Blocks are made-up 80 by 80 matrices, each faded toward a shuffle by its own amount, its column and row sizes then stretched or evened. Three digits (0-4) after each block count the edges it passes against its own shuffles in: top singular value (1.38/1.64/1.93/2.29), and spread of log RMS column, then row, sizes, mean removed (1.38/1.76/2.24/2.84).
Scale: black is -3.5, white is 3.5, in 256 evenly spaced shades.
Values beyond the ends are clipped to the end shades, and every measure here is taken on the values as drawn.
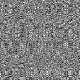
4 1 1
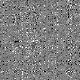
1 4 3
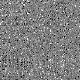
2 2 0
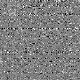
1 1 4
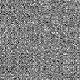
4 0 0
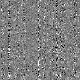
2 4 0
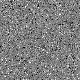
0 0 0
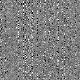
2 4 0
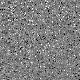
1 1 0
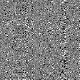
3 3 2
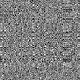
4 1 1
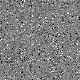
0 2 1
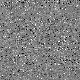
1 0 2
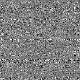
1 2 4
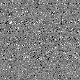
0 0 3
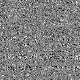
1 1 3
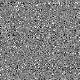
0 2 3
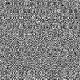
4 0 2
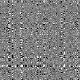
4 4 3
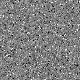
1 0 0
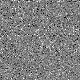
1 0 1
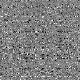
3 0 3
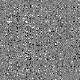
2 3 2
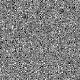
2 2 1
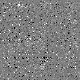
0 2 2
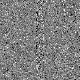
0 3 0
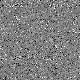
0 0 2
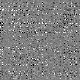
2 3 4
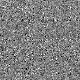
0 2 2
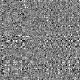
4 2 3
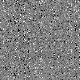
0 3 1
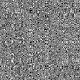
3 2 1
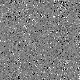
0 2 1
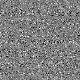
0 0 3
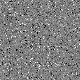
0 0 1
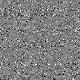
2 0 2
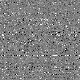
2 0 3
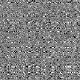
4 1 4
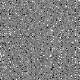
3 3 1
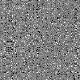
3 2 1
